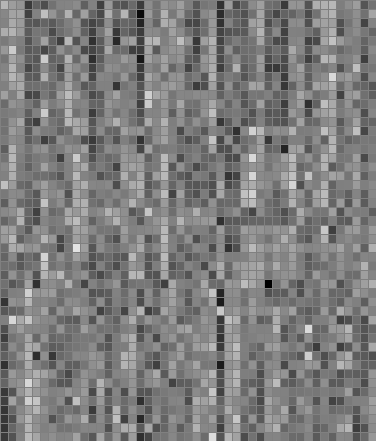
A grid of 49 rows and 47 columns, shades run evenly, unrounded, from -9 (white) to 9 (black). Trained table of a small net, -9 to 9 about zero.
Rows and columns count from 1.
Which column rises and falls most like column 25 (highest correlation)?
15
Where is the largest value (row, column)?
32, 34
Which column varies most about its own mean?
18
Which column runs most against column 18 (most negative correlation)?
27
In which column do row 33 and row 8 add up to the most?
28
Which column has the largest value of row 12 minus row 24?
39
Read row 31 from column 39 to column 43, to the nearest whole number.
2 -2 0 1 -1
